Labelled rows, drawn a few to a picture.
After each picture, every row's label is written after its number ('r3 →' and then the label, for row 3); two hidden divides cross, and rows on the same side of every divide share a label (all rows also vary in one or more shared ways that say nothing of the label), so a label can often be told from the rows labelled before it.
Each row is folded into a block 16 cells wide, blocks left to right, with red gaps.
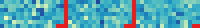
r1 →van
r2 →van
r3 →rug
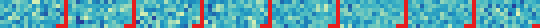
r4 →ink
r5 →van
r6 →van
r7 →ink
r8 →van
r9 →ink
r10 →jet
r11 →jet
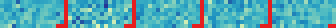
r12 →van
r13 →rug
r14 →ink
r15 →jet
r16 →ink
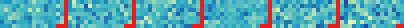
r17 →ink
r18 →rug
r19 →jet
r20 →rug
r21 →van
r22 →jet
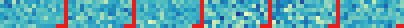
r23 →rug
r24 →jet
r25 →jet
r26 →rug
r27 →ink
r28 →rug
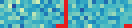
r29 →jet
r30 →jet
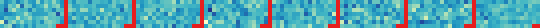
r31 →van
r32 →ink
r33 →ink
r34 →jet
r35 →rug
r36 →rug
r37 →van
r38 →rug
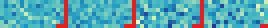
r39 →jet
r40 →rug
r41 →jet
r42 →rug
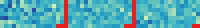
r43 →rug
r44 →ink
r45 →ink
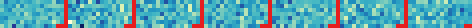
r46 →van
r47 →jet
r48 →jet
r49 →van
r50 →ink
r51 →ink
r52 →rug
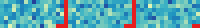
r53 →ink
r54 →rug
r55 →rug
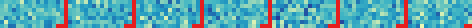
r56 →jet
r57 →van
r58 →ink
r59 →ink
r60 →rug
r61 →ink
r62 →ink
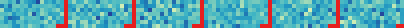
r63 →rug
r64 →jet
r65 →rug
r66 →van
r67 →ink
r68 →jet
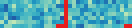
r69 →rug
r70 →jet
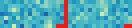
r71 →ink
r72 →ink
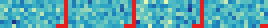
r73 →ink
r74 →ink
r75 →rug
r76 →jet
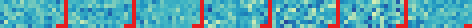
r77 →van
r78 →jet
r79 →ink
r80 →jet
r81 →rug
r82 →van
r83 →van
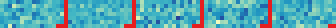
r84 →ink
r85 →ink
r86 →rug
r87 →jet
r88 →rug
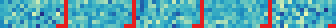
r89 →ink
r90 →jet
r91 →ink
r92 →jet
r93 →jet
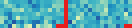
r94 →rug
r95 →ink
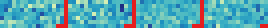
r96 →rug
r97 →van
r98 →van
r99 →jet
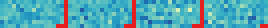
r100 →ink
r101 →jet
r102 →ink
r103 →van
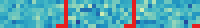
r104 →van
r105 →van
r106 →van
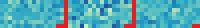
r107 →van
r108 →jet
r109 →ink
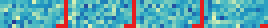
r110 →ink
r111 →jet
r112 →jet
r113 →rug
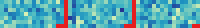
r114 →jet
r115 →rug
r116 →van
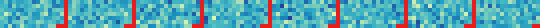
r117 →van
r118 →jet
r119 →van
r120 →ink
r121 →rug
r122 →van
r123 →van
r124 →van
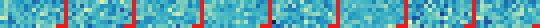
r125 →van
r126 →rug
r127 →ink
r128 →van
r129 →ink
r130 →jet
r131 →jet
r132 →van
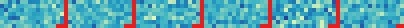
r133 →rug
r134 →van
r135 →van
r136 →rug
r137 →ink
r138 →rug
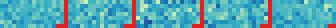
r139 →rug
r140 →rug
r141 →van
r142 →van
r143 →ink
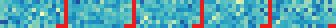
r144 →ink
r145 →ink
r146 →van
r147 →van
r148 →ink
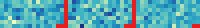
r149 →jet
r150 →van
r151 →jet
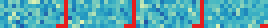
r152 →ink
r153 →jet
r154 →van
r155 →ink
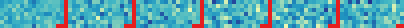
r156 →van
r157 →ink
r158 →ink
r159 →van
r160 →rug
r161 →ink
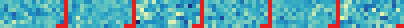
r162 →jet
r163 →ink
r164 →van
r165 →rug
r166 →van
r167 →van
